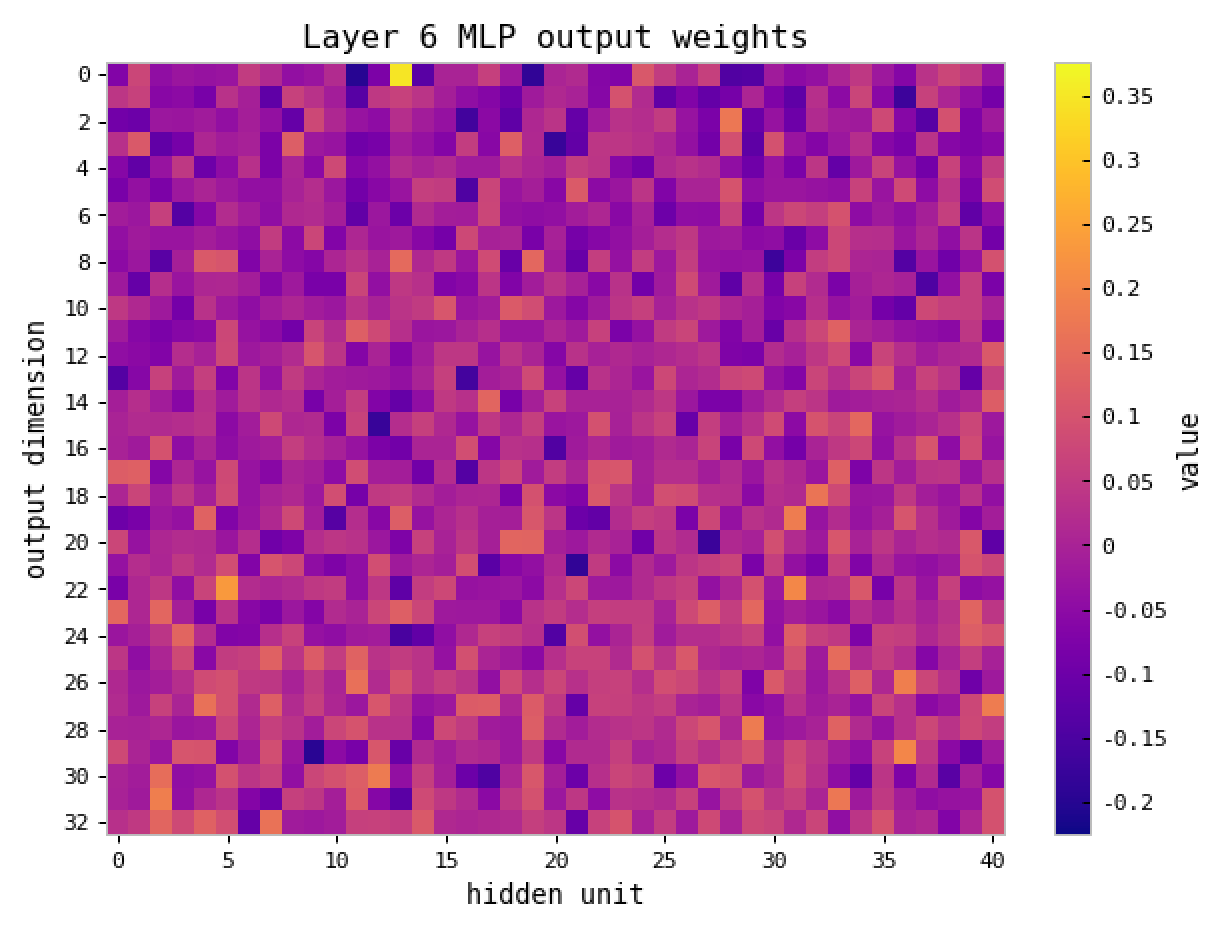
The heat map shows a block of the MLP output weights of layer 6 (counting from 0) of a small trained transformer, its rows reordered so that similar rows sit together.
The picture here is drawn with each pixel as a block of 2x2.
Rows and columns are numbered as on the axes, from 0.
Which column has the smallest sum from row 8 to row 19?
21
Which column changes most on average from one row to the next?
13
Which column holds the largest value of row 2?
28
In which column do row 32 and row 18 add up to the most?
32
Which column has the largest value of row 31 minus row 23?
33
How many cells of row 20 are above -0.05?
35
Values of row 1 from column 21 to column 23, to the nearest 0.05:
0 -0.05 0.1
